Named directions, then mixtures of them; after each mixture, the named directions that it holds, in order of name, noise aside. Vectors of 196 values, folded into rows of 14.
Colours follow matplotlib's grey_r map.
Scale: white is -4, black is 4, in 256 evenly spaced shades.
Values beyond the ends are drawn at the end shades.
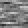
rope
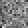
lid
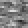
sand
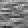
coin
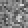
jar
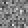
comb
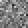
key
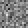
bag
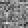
bag, rope.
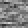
rope.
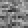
coin, sand.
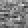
coin, jar, sand.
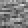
coin, jar.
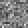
bag, lid, rope.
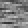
coin, rope.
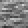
coin.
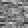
lid, rope, sand.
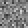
comb.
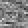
jar, rope.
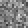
jar, key.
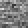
coin, key, rope.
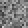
key, lid.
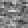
sand.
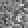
jar.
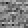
comb, rope.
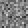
bag.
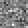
bag, comb, sand.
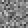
bag.
